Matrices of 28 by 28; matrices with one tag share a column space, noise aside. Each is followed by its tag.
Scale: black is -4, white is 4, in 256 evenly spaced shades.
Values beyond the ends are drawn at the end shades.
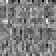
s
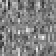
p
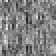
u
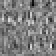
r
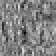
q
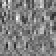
r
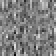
p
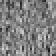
p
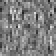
u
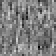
u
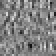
r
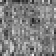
s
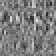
r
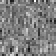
s
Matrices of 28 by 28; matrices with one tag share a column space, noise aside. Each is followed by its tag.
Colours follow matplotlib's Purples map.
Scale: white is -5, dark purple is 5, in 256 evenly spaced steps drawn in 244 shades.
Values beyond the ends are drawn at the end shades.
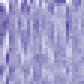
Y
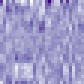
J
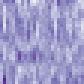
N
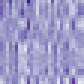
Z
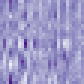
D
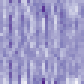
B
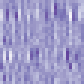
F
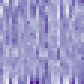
B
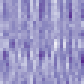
D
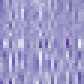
D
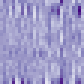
B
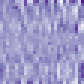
J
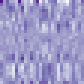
J
